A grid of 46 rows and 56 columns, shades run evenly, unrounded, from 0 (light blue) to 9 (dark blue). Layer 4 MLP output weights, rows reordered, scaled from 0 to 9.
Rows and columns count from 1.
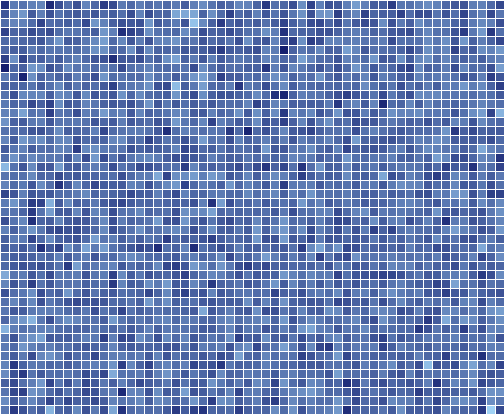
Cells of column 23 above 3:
42
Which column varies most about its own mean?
32
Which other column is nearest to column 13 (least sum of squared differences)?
38
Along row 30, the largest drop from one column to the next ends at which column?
9
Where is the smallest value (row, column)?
46, 55
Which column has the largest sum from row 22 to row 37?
20
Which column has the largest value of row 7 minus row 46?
13
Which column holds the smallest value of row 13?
56
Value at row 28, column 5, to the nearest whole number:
8
